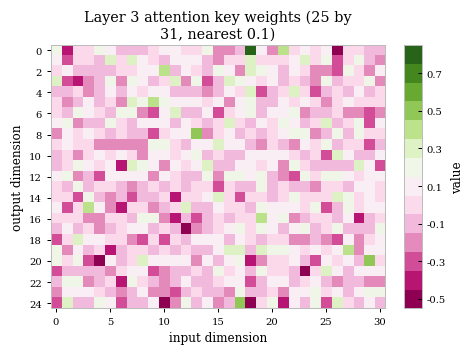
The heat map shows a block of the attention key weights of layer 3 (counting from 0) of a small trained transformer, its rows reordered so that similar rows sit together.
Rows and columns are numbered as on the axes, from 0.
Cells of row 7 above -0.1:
21
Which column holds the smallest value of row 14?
11
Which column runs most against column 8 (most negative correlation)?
4
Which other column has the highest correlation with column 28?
13
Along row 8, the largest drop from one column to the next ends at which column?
14
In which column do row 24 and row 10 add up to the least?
25
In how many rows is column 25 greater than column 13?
10
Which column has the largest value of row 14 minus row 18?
26
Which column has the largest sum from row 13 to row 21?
19
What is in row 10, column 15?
0
